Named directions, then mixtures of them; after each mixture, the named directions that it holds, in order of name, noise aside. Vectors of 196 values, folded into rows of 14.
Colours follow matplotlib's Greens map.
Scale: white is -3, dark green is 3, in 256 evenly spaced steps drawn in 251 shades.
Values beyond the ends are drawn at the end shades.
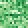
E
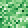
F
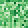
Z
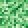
F, Z.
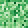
Z.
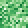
F.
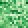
E.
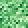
F.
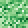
F.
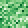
F.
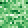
E.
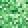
E, F.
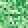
E.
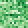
E.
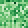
Z.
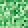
Z.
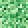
E, F.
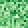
Z.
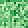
Z.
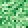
F, Z.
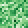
F, Z.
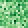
E, Z.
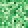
F, Z.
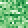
E.
